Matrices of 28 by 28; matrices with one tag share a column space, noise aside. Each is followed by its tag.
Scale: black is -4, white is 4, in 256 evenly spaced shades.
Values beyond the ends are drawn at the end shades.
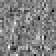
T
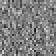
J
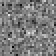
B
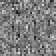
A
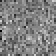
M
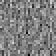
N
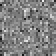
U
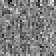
A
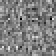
T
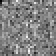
A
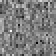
N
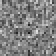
B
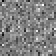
U
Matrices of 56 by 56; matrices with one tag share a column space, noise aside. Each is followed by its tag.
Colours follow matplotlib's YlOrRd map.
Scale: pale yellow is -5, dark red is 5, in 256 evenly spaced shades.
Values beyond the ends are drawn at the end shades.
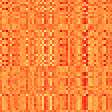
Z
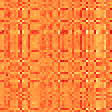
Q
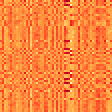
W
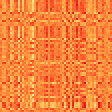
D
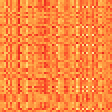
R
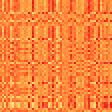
D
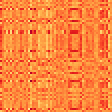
Q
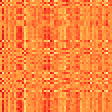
W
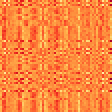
W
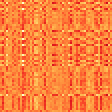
Z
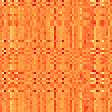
W
